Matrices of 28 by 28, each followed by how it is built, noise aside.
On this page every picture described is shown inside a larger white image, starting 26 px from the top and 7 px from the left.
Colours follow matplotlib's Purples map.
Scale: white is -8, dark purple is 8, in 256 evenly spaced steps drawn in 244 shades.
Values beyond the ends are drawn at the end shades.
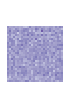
blocks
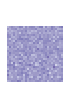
repeating columns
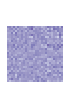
low rank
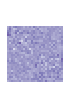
block diagonal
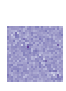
banded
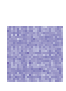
blocks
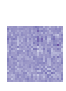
low rank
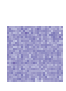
blocks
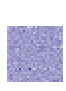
uneven rows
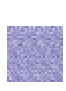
repeating columns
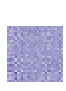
low rank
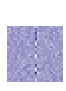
low rank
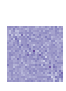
banded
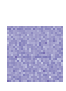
repeating columns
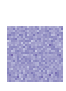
repeating columns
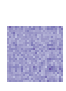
blocks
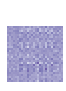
low rank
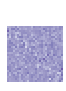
block diagonal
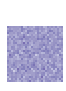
repeating columns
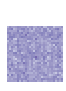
blocks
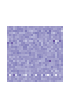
uneven rows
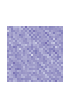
Toeplitz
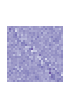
banded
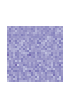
repeating columns
